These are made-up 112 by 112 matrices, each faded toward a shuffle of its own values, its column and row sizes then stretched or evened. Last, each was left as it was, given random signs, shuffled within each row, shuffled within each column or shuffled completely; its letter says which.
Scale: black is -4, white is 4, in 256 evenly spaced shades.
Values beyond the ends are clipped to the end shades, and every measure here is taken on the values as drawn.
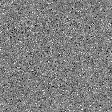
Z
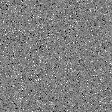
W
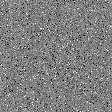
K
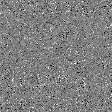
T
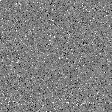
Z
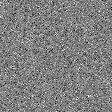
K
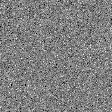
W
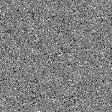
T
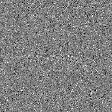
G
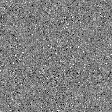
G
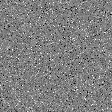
K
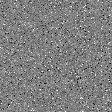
W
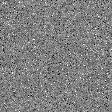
W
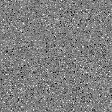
G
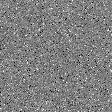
K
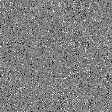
G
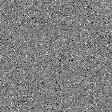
T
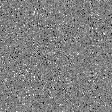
T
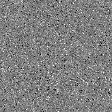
T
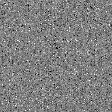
G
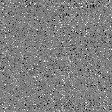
G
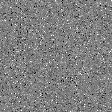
W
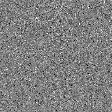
G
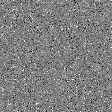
G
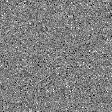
G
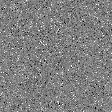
W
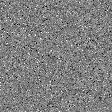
K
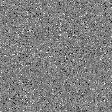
G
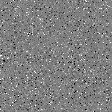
G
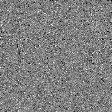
G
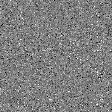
T
